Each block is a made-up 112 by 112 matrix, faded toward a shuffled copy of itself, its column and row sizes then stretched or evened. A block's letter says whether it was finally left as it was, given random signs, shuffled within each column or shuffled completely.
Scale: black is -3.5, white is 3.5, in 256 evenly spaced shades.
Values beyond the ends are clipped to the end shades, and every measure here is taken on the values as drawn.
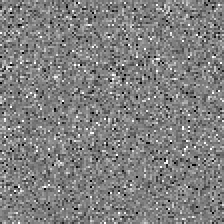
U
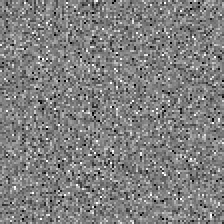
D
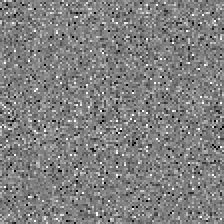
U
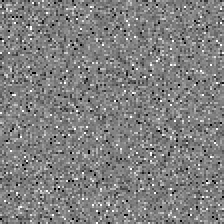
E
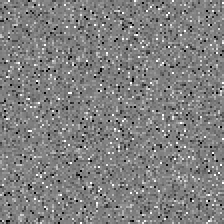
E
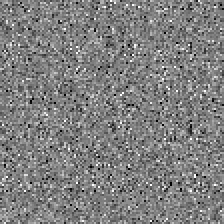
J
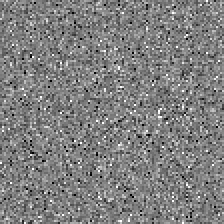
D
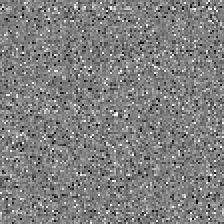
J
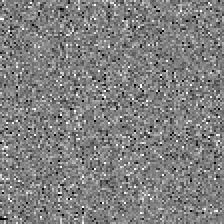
J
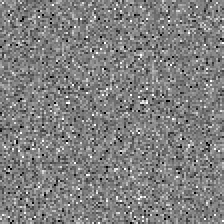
D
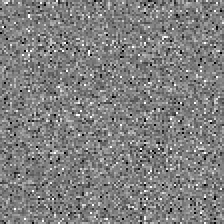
J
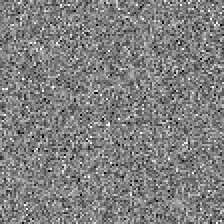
E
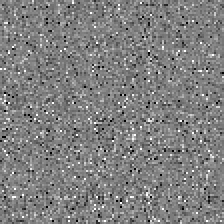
J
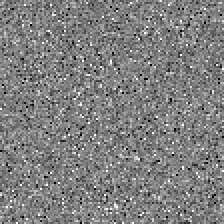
E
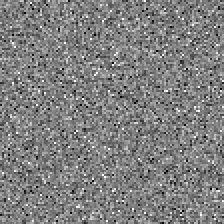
E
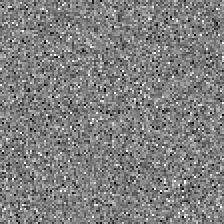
E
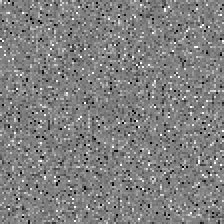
E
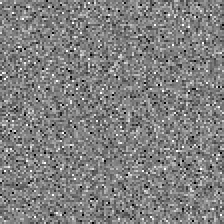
E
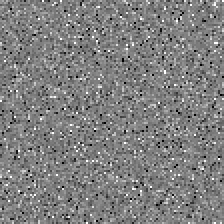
E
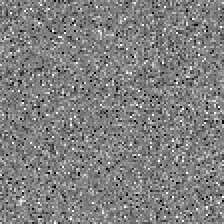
D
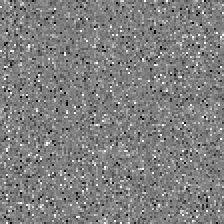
D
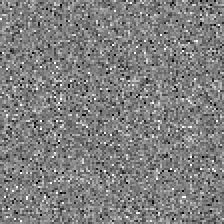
U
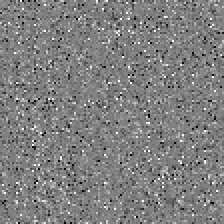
U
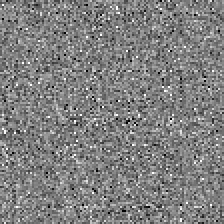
U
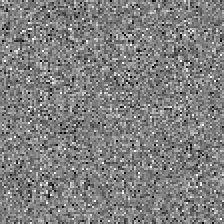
J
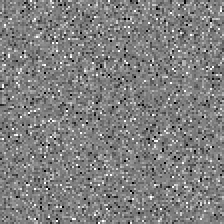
E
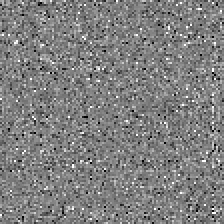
J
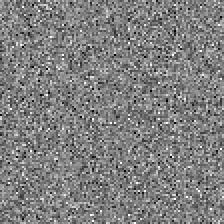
D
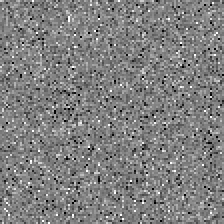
D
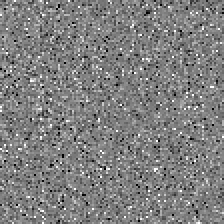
D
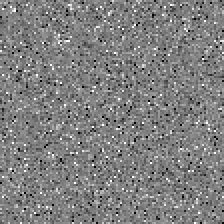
E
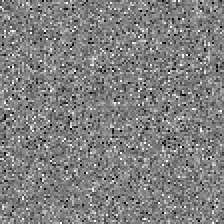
U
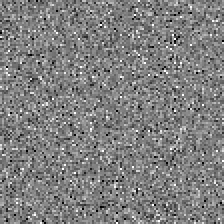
D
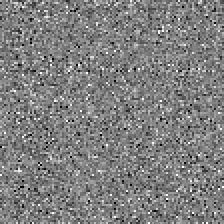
U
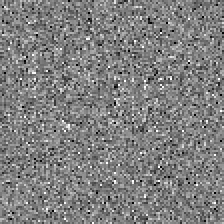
J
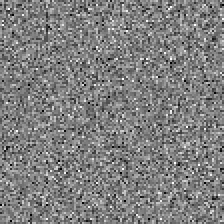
U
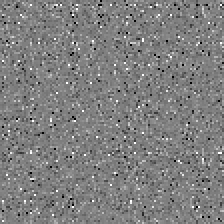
U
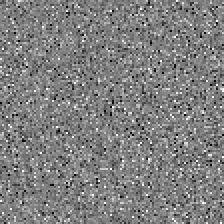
D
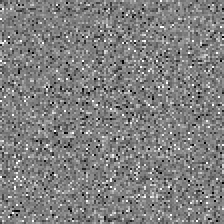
J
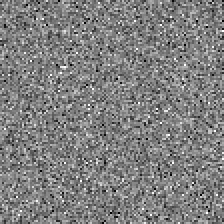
E
